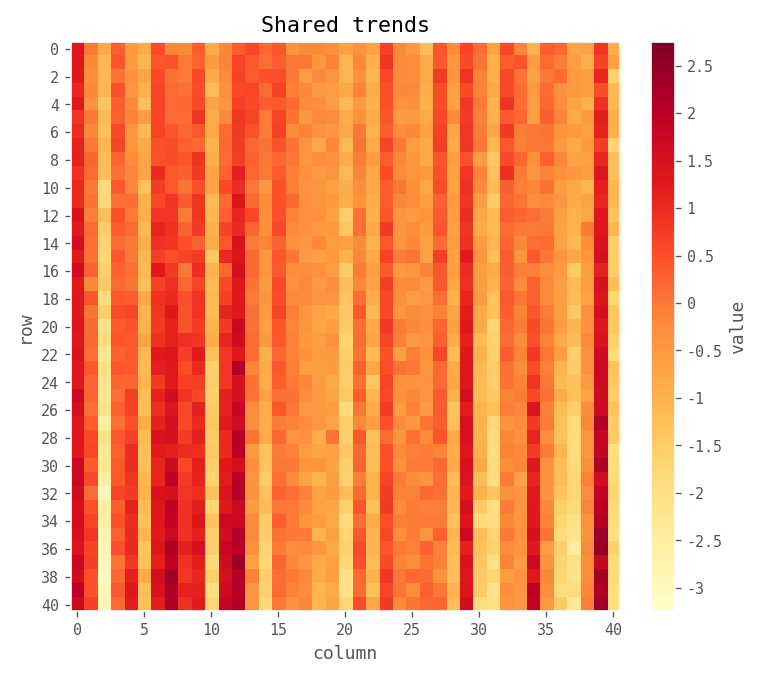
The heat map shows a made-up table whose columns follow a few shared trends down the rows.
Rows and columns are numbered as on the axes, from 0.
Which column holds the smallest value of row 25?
2
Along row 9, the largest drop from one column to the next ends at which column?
40
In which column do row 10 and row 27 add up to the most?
39
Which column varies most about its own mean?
34
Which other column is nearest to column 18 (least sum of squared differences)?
19
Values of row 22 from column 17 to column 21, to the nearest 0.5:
-0.5 -0.5 -0.5 -1.5 0
